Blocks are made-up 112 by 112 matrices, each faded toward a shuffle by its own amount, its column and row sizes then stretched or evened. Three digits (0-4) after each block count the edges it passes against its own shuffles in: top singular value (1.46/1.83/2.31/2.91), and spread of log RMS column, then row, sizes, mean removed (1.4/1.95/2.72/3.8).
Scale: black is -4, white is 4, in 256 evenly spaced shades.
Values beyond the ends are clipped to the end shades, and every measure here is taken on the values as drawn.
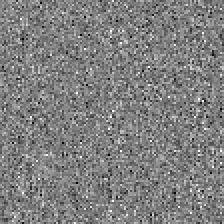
1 2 0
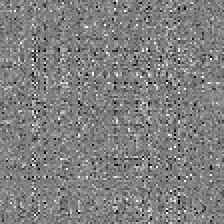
3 3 2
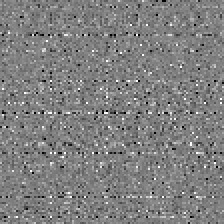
3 1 3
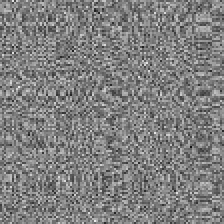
4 1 1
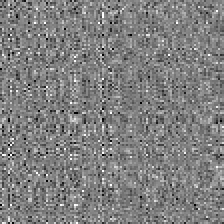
4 3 2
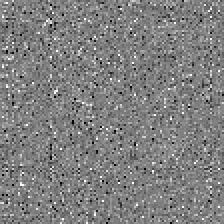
2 2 0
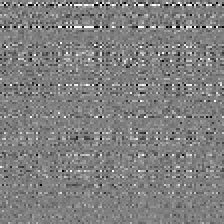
4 1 4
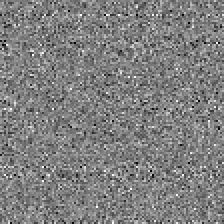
2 1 2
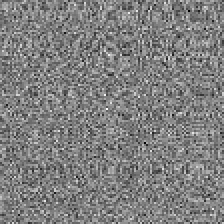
3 0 2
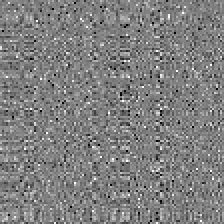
4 2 1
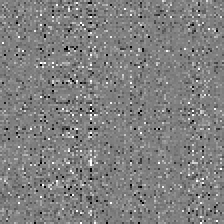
2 3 2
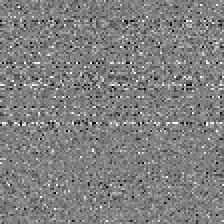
3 0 3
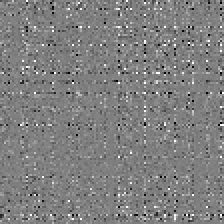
2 3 3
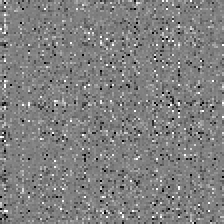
1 3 2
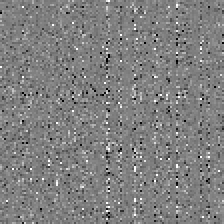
2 3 1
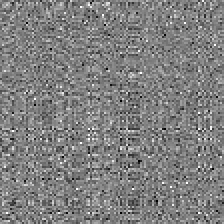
4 2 2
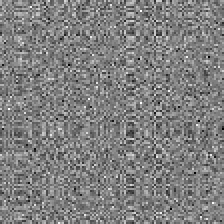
4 2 1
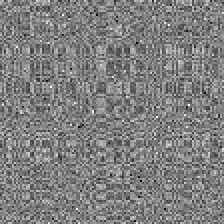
4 1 1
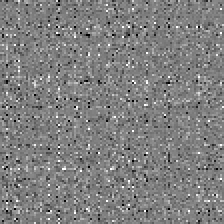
0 3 3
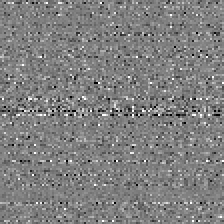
1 0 4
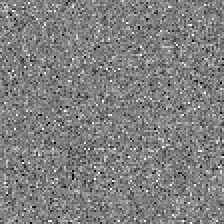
0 0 0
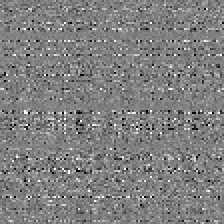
3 1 4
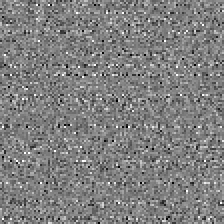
2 0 3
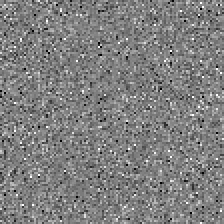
0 2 0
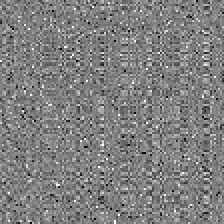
4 1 0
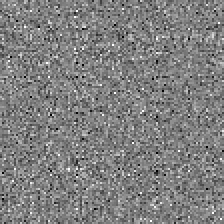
2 2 1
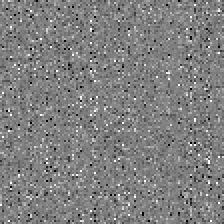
0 3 0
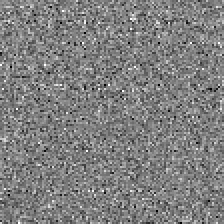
0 0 2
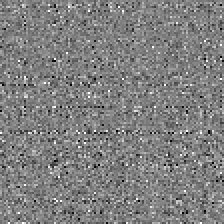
1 2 3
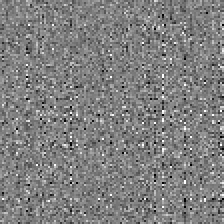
2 3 2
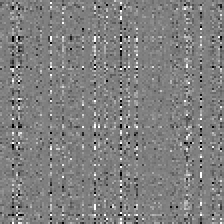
4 4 2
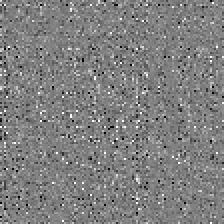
1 3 2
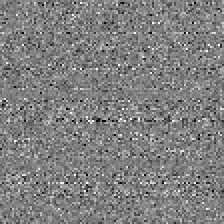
2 0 3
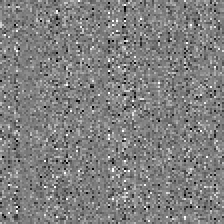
1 3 1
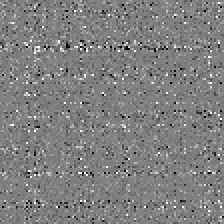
0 2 3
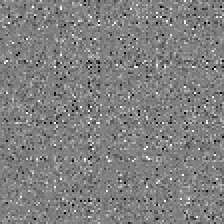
1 2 2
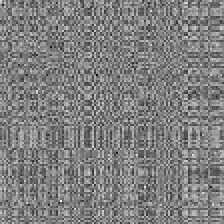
4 3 1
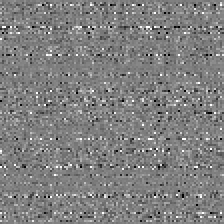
0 1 4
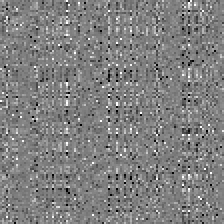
4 3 0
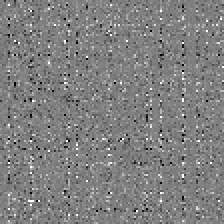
1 3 2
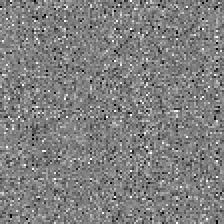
2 2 1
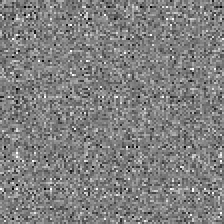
1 2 3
